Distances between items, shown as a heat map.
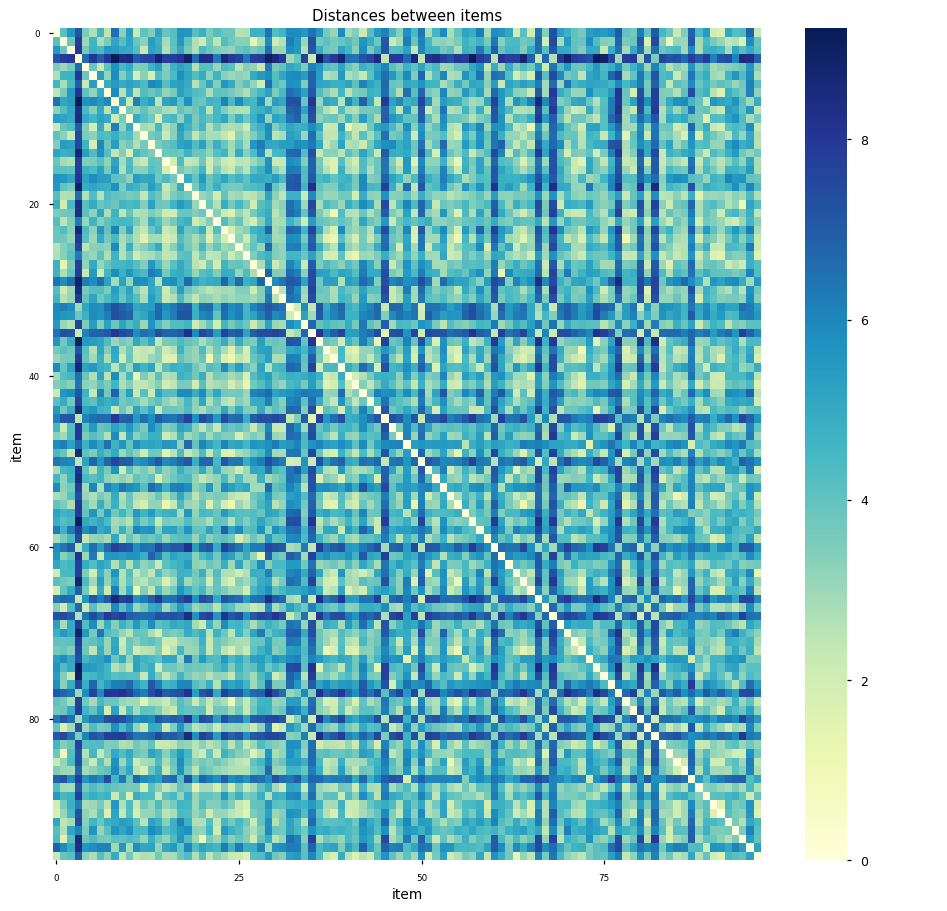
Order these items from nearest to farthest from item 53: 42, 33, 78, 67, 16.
67, 78, 33, 16, 42
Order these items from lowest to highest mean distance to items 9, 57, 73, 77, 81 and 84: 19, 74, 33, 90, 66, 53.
19, 90, 74, 53, 33, 66
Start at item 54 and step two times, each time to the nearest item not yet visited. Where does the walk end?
65
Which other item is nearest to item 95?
89
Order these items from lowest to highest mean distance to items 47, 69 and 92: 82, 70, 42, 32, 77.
70, 42, 32, 77, 82
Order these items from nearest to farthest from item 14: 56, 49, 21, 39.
39, 21, 49, 56
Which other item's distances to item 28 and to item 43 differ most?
61
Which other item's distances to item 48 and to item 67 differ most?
87
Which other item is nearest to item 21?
38
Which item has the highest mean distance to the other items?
3
